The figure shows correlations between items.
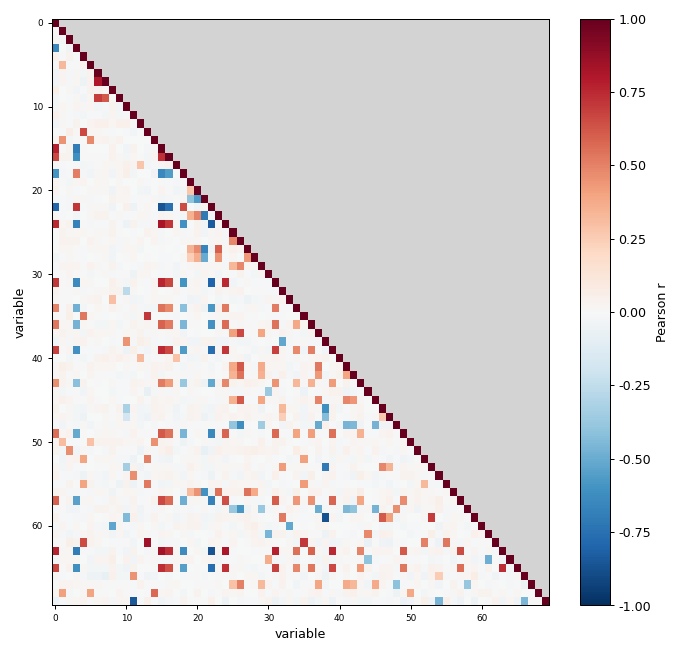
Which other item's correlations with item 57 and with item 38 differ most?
59
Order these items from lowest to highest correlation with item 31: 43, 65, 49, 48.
48, 43, 49, 65
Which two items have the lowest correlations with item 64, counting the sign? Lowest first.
61, 44
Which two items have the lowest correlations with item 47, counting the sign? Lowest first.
38, 10
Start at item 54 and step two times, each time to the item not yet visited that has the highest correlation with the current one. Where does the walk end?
66
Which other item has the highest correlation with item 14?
68
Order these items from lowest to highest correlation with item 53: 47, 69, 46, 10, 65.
10, 69, 65, 47, 46
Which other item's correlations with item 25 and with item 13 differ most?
62
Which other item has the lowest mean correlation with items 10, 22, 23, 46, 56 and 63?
21
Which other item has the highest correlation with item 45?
26
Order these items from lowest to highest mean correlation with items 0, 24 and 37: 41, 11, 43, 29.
11, 29, 41, 43
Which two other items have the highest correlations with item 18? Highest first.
22, 3
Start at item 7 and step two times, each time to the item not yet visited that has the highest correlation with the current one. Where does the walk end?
9
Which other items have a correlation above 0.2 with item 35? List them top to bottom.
4, 13, 52, 55, 62
